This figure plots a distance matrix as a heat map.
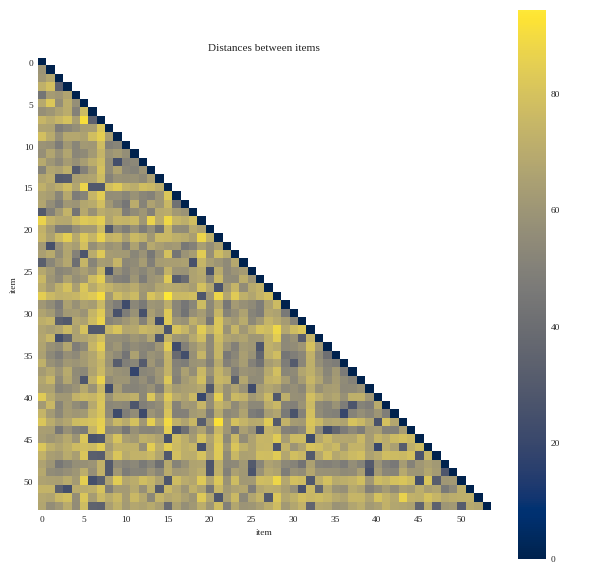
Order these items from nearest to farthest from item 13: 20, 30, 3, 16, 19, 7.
16, 20, 30, 3, 7, 19
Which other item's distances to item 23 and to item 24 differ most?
5
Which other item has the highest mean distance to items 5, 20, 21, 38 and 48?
7
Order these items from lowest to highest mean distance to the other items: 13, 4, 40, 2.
2, 4, 13, 40
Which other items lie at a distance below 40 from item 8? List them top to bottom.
20, 25, 39, 48, 49
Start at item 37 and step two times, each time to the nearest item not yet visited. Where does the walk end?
41
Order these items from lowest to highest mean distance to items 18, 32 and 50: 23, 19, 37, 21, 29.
29, 37, 23, 21, 19
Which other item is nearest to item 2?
33
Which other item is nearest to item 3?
51
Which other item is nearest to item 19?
40
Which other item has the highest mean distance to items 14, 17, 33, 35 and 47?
28
